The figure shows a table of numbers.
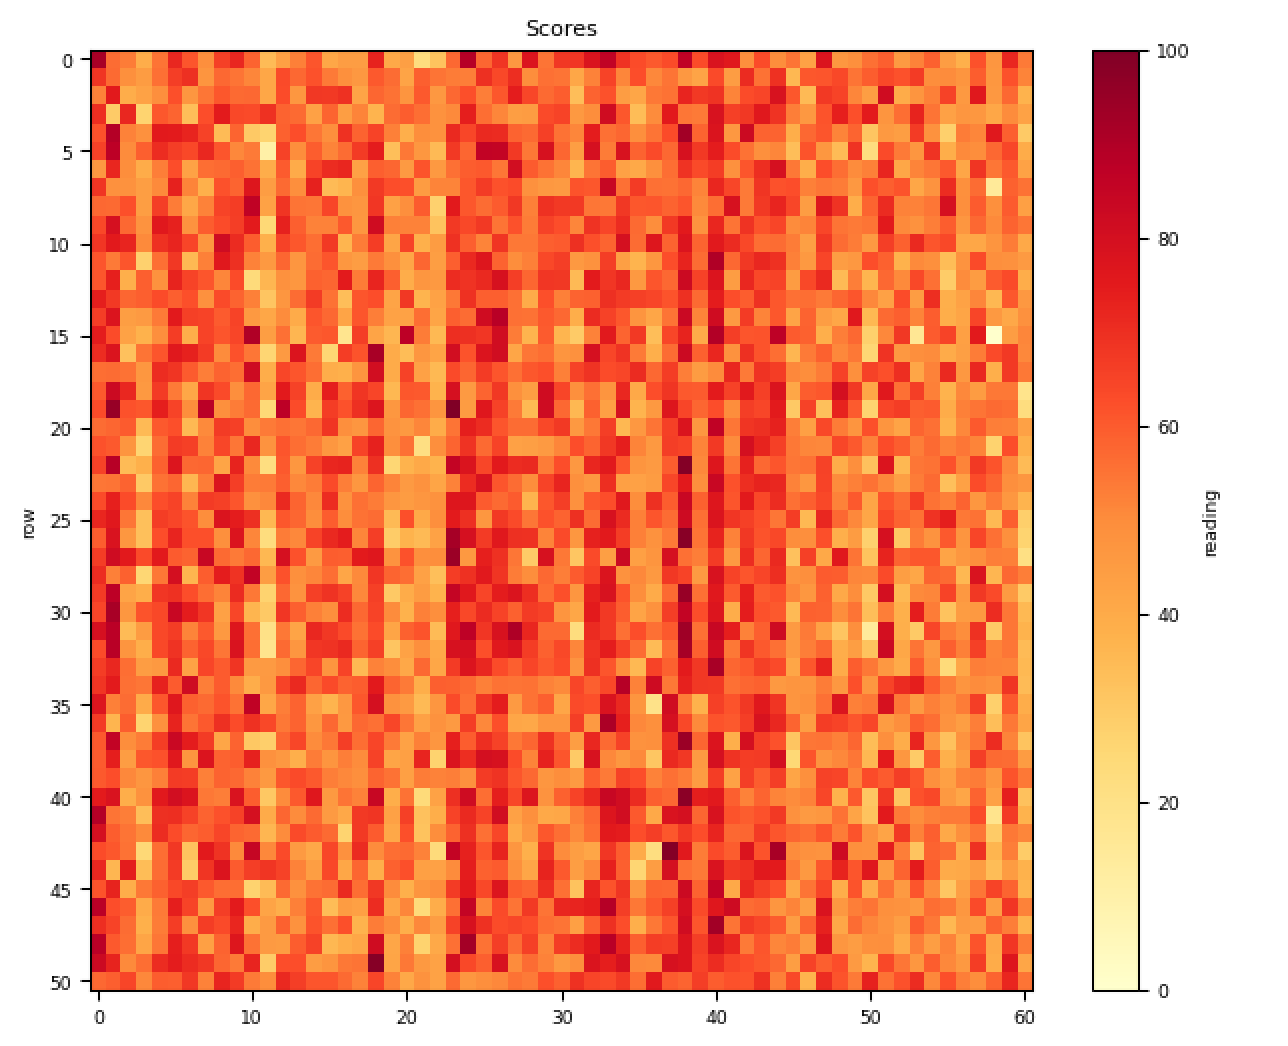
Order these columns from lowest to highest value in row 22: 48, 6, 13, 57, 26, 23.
48, 13, 6, 57, 26, 23
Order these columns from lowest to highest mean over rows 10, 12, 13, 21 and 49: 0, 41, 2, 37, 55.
55, 2, 41, 37, 0
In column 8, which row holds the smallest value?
4
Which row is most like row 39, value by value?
1
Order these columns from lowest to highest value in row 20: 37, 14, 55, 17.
55, 17, 14, 37
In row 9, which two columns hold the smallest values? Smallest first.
11, 22
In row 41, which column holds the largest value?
0
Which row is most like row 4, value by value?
37
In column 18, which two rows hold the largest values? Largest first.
49, 16
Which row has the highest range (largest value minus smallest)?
15
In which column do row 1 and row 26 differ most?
38
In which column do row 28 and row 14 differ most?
10
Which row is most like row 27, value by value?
19
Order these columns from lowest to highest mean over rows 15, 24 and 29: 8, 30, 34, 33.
30, 8, 34, 33
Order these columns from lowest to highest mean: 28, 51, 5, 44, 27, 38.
28, 27, 51, 44, 5, 38
